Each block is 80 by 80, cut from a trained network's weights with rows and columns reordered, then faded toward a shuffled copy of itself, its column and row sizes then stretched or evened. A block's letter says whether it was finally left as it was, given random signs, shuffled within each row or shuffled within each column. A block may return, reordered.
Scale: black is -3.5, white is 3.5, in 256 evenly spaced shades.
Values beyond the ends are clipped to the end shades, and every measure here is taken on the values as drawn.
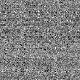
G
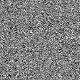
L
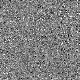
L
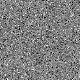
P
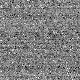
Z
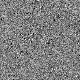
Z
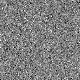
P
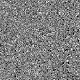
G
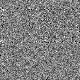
L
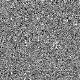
L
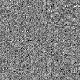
G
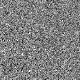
L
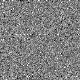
L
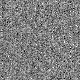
P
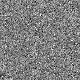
P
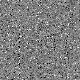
L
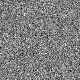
Z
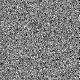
P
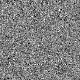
L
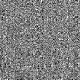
G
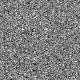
L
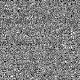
G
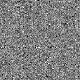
G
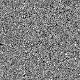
L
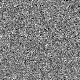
Z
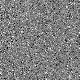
P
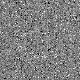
L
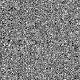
G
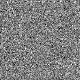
L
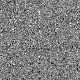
P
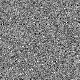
Z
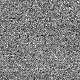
Z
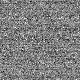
Z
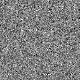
L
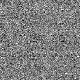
G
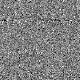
L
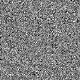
L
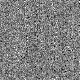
P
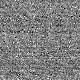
Z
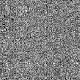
G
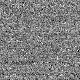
Z
